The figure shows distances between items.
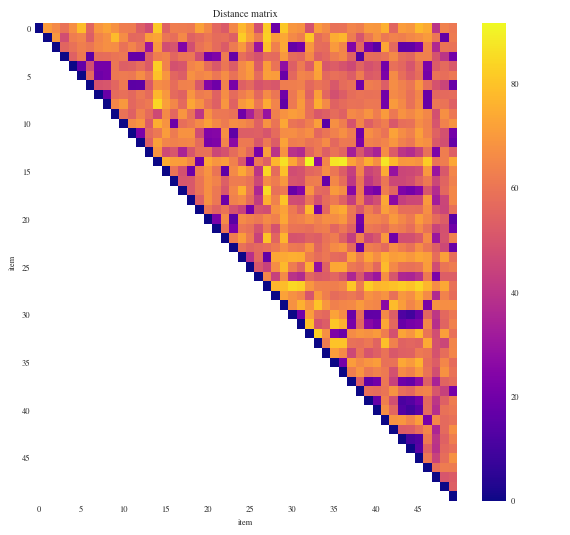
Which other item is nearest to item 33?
19
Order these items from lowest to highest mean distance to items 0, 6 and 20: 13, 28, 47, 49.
49, 28, 47, 13
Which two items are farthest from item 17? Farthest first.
27, 24
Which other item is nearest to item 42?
22
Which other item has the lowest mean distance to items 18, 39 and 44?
43
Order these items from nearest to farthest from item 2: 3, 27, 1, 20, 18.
18, 3, 20, 1, 27
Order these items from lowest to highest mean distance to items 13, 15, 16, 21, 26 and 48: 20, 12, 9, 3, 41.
3, 12, 20, 9, 41
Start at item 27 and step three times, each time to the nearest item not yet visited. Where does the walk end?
25
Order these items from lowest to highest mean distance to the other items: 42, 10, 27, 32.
42, 10, 32, 27
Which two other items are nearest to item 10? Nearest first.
34, 16
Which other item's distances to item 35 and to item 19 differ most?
14
